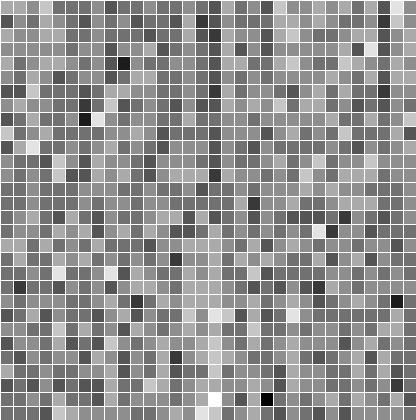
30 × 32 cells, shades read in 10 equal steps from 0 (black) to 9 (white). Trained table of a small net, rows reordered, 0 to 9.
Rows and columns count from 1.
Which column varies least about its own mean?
6
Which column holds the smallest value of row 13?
17
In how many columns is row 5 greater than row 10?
15
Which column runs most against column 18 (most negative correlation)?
7
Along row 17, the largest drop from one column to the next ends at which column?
26
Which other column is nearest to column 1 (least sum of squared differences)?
4
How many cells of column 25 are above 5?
7
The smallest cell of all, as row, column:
29, 21
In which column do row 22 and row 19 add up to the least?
31
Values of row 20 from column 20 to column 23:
7 3 4 4
